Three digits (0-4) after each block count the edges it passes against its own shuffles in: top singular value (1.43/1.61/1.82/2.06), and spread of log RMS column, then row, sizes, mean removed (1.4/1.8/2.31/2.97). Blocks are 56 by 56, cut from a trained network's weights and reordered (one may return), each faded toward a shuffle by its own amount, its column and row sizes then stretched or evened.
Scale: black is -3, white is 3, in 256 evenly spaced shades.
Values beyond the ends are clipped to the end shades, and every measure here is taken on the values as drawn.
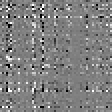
3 4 4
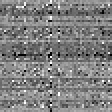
4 3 1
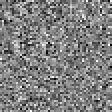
3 1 2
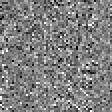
1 2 0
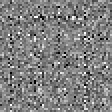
1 2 2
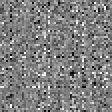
0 3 2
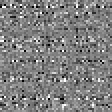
0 2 4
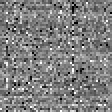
0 2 0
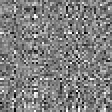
4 3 2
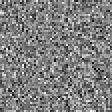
2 0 0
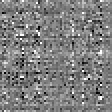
1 4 2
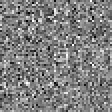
2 2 1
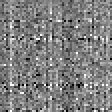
3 1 3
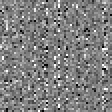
0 4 0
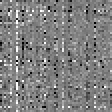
2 4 2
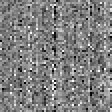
1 3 0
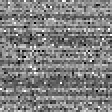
4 0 0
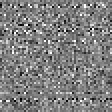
1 1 4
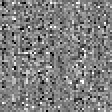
0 3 1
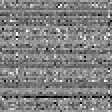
4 2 2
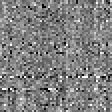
0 0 3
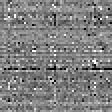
3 2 2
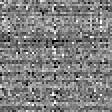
3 2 0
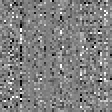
0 4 1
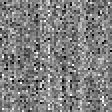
1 2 0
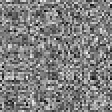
4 0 1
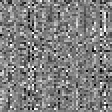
3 4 1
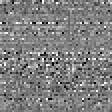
0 0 4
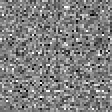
2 1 3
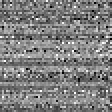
3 0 2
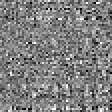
1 1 3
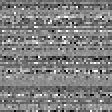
4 1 4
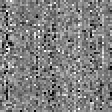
1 3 0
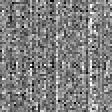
3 2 0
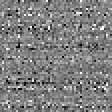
0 2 3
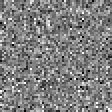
1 2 1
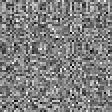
4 1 0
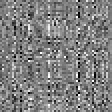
4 4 1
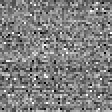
0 0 2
